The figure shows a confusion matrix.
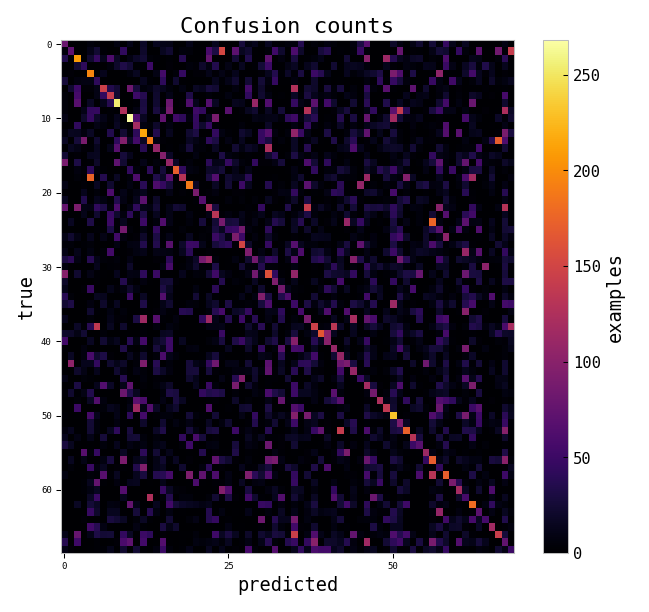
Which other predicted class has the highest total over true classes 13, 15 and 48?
66
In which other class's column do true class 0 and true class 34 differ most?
30
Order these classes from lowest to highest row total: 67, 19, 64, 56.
64, 19, 56, 67
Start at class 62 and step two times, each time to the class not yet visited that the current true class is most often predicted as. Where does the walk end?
50
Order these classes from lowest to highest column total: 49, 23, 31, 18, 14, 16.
18, 49, 14, 16, 23, 31
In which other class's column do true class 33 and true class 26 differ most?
58
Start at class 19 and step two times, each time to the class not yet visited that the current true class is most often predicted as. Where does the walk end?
27
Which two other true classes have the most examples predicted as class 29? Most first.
8, 31
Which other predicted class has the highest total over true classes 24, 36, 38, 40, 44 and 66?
35
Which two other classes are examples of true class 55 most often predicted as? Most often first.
43, 3
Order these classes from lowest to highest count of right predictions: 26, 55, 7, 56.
26, 55, 7, 56
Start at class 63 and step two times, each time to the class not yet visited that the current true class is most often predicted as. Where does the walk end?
12
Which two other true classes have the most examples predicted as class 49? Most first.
2, 6
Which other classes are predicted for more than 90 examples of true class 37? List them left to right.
12, 22, 44
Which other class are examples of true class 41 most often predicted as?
61
